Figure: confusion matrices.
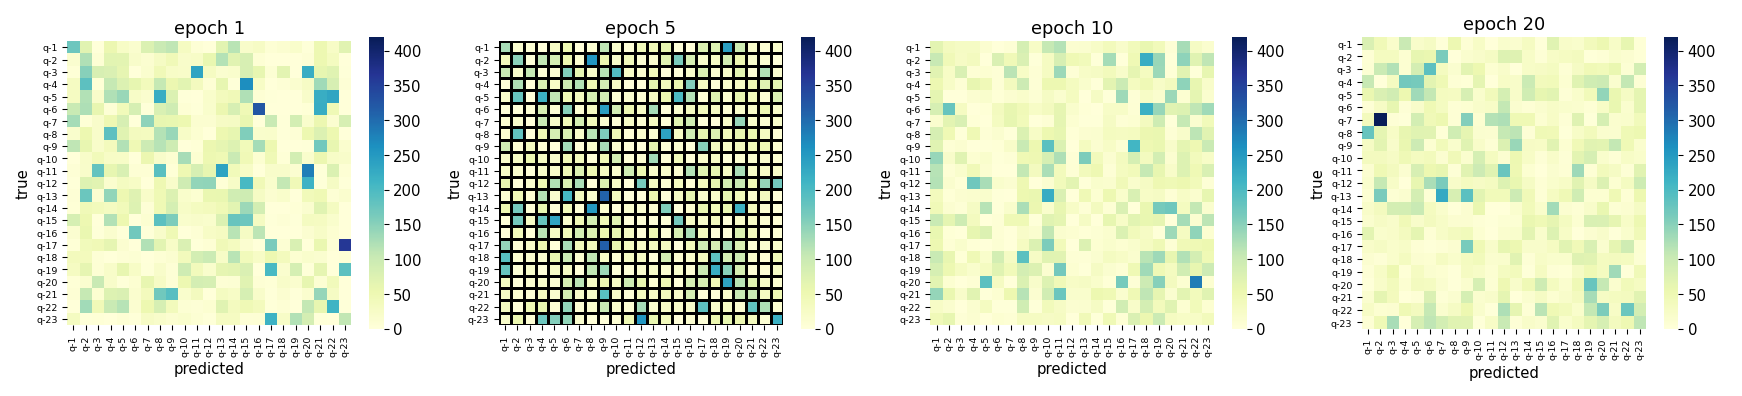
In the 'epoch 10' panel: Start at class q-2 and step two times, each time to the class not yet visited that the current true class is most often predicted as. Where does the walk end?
q-8
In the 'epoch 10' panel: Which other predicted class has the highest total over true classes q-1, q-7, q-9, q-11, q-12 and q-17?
q-10
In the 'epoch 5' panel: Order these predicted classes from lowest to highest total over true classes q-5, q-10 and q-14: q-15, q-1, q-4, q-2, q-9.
q-1, q-9, q-15, q-4, q-2
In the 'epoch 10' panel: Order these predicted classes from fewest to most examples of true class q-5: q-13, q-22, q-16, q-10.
q-13, q-10, q-22, q-16
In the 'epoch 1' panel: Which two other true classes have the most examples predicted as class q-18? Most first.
q-12, q-3
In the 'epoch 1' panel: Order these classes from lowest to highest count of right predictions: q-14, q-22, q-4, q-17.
q-14, q-4, q-17, q-22
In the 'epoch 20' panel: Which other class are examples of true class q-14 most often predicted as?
q-16
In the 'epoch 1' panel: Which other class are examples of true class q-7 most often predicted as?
q-1
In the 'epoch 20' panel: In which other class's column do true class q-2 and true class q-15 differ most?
q-7
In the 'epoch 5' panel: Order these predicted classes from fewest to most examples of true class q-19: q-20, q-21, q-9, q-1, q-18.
q-21, q-20, q-9, q-1, q-18
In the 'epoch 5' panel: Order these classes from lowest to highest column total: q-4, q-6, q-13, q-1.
q-13, q-1, q-4, q-6
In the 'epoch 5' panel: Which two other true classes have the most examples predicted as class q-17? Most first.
q-22, q-9
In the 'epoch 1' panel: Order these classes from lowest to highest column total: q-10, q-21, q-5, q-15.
q-10, q-5, q-21, q-15
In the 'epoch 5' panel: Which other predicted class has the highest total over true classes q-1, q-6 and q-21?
q-9
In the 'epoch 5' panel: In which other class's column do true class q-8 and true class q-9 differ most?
q-14
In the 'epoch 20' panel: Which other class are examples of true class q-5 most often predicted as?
q-20
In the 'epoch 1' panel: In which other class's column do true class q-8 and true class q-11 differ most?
q-20
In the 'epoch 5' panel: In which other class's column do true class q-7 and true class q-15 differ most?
q-5
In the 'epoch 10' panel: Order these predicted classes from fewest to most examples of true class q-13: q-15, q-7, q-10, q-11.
q-7, q-15, q-11, q-10
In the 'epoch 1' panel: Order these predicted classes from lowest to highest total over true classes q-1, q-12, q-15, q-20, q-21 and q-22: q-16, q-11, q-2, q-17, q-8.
q-17, q-16, q-11, q-2, q-8
